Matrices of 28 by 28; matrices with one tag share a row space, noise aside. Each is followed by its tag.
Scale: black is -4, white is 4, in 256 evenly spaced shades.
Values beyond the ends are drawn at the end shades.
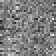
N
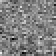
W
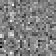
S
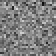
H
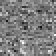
W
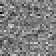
S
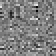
S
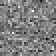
N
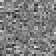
N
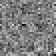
W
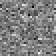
W
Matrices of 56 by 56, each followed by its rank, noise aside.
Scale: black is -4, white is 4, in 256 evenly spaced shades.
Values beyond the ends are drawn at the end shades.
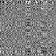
four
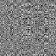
five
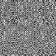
six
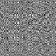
six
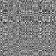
four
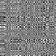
three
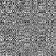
six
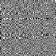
five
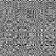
five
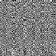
seven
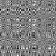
four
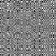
four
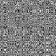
six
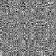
seven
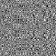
six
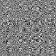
six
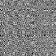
seven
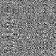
seven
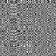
four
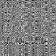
six
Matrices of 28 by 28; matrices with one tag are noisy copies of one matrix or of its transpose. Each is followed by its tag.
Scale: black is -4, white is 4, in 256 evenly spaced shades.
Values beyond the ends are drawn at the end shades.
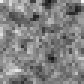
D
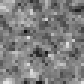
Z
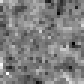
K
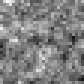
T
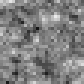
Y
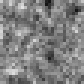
D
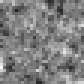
K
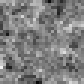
K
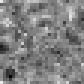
D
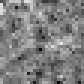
T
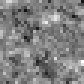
Y
